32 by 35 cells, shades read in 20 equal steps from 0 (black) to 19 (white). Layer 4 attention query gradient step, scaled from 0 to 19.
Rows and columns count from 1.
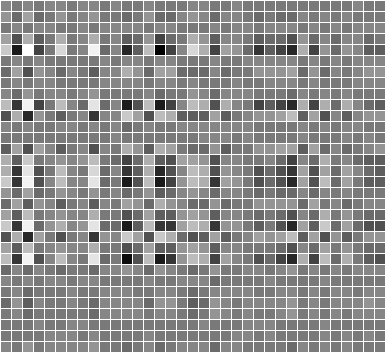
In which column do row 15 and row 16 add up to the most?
3
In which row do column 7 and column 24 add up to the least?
5
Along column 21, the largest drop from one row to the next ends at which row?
11
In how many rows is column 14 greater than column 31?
18
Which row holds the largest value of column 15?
22
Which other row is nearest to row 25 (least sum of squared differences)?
29
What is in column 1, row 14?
7
